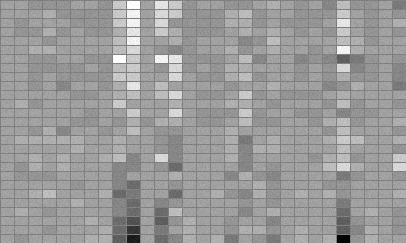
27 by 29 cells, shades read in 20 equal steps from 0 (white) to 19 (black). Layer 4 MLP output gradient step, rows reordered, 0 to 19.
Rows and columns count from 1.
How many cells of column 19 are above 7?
10
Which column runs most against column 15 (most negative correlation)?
18
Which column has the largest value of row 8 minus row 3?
12
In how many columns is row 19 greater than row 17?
8
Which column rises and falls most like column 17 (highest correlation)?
25
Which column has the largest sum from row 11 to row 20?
23
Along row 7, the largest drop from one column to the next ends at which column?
9
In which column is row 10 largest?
29
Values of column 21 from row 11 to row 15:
8 7 7 7 7
